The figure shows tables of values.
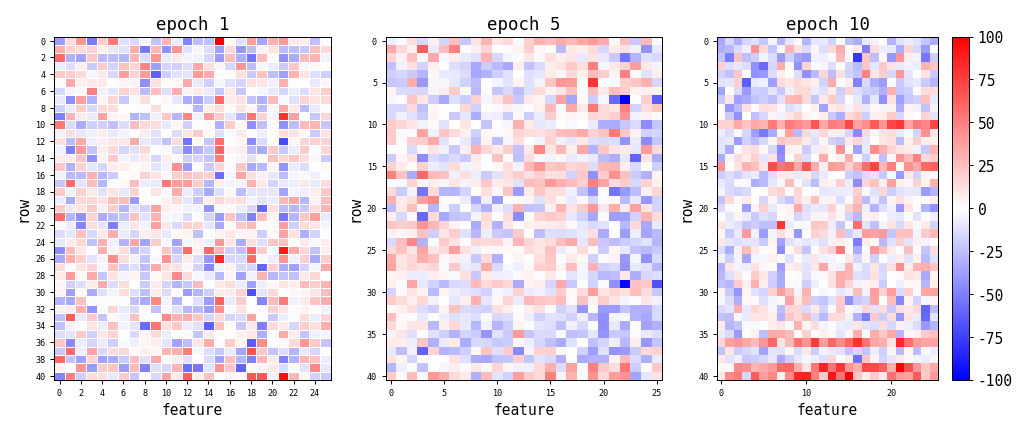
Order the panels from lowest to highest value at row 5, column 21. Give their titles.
epoch 10, epoch 5, epoch 1
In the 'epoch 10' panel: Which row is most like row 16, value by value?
37
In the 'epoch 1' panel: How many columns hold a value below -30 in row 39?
6
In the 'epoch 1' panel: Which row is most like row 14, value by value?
32
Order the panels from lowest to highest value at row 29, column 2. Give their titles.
epoch 1, epoch 10, epoch 5
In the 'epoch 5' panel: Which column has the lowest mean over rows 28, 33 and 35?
20
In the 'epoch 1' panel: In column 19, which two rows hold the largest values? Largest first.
40, 36
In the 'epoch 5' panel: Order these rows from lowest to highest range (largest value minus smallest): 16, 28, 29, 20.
28, 20, 16, 29
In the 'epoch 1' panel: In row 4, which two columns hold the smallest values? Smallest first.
9, 21
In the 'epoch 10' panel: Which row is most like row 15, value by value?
10
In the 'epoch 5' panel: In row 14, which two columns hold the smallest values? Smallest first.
23, 3
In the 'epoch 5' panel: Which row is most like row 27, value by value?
2
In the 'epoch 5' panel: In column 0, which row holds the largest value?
16
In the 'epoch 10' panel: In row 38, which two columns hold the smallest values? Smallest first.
16, 7
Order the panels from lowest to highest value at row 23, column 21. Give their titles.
epoch 5, epoch 10, epoch 1
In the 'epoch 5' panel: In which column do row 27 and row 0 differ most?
22
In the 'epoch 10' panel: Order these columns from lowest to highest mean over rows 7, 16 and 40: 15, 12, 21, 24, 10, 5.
21, 5, 12, 24, 15, 10
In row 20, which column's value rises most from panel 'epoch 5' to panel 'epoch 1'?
9
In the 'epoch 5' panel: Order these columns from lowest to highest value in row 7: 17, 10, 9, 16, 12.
17, 12, 9, 10, 16
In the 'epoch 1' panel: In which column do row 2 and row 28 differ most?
1
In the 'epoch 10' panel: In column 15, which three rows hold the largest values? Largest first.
40, 10, 36
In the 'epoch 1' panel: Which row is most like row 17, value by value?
33
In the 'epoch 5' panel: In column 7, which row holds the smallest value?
36
